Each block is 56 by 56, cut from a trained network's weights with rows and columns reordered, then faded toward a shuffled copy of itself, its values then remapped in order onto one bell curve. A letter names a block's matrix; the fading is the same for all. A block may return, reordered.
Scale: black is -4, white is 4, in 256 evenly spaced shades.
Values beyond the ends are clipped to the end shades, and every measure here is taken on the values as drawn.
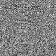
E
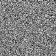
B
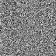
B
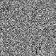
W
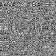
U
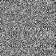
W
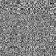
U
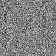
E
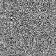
E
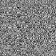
U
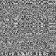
U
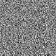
W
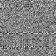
U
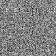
E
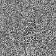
W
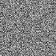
W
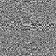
U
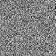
E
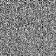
W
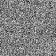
E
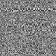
U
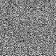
W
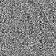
W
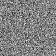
B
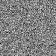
B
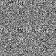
W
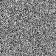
B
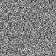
E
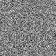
E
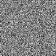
W
